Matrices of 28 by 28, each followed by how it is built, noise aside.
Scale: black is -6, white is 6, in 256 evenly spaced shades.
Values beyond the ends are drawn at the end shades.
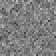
Hankel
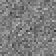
Hankel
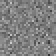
low rank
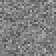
noise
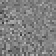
lower triangular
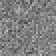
Hankel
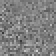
lower triangular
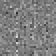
uneven columns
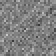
Hankel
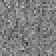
uneven columns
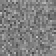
noise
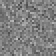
noise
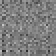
low rank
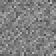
Hankel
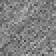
Hankel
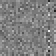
uneven columns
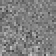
lower triangular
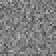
noise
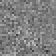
lower triangular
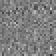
low rank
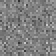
low rank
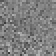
lower triangular
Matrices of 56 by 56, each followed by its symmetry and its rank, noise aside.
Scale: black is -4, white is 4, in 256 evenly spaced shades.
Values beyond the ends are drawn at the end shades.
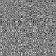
antisymmetric, rank six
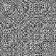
symmetric, rank eight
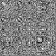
symmetric, rank eight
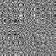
antisymmetric, rank six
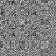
symmetric, rank six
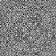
symmetric, rank eight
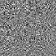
antisymmetric, rank eight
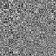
symmetric, rank six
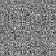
antisymmetric, rank six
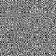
antisymmetric, rank eight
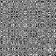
symmetric, rank six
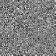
no symmetry, rank eight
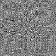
no symmetry, rank eight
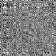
antisymmetric, rank six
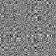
antisymmetric, rank six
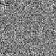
antisymmetric, rank eight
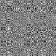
no symmetry, rank six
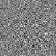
antisymmetric, rank six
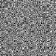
no symmetry, rank eight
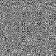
no symmetry, rank eight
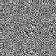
antisymmetric, rank eight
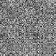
no symmetry, rank eight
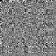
no symmetry, rank six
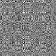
no symmetry, rank six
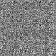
no symmetry, rank twelve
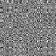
antisymmetric, rank six
